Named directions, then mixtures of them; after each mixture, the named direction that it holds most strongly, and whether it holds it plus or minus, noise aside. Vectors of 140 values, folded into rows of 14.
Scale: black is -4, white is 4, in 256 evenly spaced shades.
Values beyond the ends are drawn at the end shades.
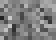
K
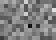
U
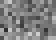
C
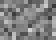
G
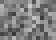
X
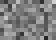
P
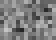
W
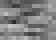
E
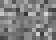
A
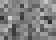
K, plus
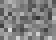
C, plus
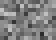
A, plus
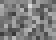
X, plus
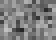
W, plus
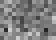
C, plus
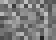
P, minus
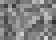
P, minus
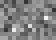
W, minus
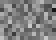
U, minus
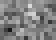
W, minus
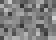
C, plus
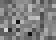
C, minus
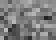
K, plus
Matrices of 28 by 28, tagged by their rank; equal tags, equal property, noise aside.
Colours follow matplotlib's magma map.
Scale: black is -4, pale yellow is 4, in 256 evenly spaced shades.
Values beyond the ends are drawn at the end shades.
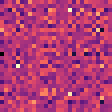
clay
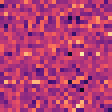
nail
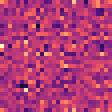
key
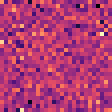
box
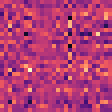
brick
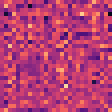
key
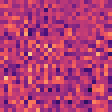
key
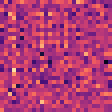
nail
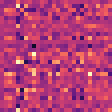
key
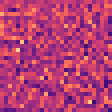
box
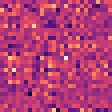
clay
